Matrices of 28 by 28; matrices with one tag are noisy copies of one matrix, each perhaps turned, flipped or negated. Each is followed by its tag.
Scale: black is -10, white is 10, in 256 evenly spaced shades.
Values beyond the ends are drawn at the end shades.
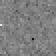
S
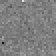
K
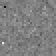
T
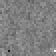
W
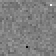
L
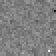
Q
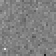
Q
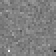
W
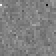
W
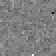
K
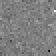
Q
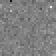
Q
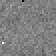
K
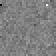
W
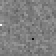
S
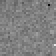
Q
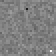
L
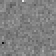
K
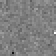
K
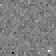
T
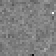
K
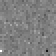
W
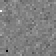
Q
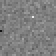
S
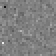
T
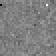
W
